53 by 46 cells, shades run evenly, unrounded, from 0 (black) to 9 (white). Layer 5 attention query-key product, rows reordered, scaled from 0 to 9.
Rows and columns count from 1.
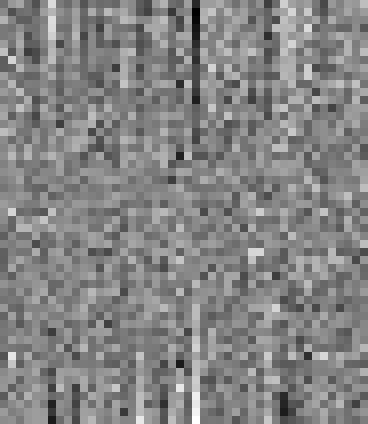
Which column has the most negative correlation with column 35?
40
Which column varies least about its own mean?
9
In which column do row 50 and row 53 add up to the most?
25
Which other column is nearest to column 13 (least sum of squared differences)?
8
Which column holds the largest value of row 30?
37
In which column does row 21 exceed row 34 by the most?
21
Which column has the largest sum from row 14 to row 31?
36
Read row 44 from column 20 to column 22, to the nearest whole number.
4 4 6
